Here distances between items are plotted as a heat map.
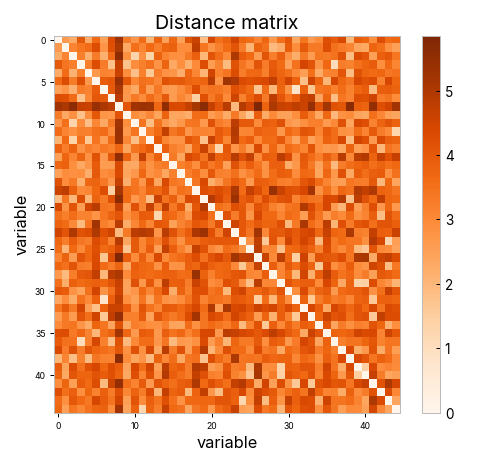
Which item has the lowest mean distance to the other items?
9
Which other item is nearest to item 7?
18
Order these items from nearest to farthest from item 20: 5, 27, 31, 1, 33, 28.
1, 28, 31, 27, 33, 5
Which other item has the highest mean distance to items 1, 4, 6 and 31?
8
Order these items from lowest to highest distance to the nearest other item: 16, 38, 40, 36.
36, 40, 38, 16
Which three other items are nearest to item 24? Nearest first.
43, 27, 34
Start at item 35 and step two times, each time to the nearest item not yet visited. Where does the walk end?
32
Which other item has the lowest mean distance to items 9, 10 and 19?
2
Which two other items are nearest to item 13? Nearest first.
21, 42
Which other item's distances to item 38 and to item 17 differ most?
19
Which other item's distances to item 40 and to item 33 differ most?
41
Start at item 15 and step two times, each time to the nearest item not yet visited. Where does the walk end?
3
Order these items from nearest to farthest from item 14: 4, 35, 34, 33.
4, 34, 33, 35
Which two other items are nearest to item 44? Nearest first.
11, 29
